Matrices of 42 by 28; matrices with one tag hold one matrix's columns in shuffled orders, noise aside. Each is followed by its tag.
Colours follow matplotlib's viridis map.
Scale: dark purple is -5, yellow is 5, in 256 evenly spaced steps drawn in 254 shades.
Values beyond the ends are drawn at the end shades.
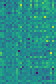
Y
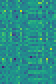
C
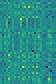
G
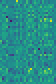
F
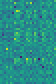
C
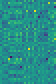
C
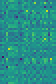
C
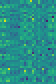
F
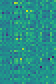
C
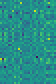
C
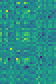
C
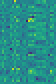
F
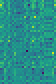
Y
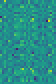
F
